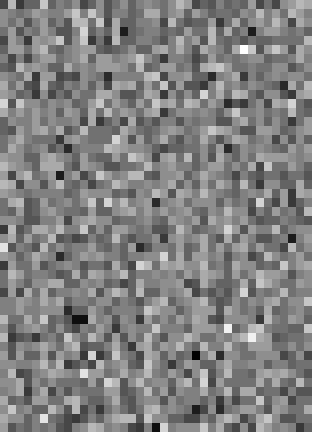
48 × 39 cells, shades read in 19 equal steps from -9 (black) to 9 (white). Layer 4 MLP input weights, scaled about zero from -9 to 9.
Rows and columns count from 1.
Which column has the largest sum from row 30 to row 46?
19
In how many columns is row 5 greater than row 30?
14
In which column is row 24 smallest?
32
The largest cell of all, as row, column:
6, 31
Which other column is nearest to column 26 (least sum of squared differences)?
34
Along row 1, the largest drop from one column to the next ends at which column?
3
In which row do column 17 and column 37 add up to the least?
27
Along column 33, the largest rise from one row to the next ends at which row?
37
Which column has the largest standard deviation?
11
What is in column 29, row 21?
1
